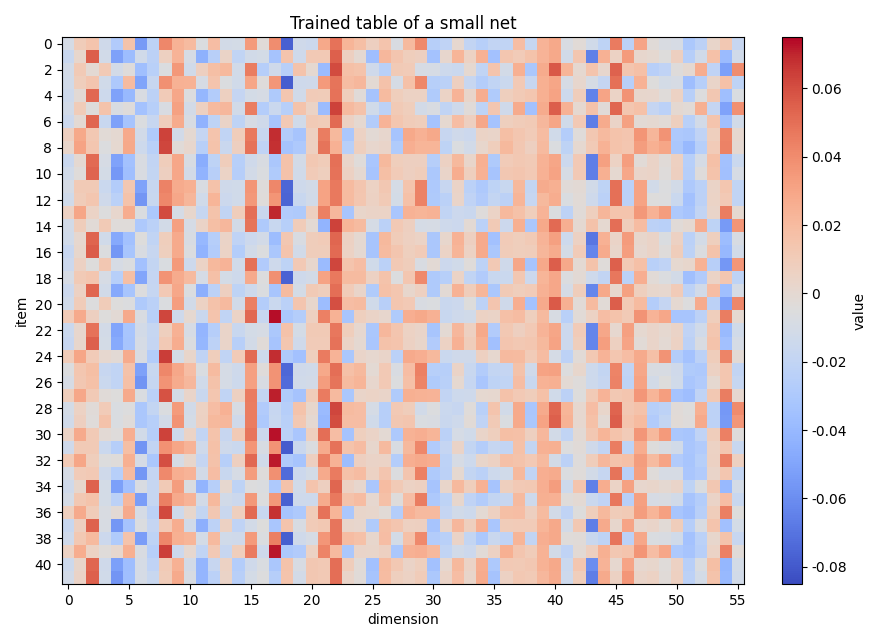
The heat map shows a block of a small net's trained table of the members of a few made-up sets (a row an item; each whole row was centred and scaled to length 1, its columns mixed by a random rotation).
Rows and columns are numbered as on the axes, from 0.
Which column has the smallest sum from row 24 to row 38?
18
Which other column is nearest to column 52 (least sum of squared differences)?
19
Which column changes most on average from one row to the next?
17
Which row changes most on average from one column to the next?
38
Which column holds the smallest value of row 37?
43
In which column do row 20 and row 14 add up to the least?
54
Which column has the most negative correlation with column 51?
21
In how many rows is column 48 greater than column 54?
21
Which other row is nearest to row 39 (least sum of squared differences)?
13
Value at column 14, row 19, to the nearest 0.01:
-0.02
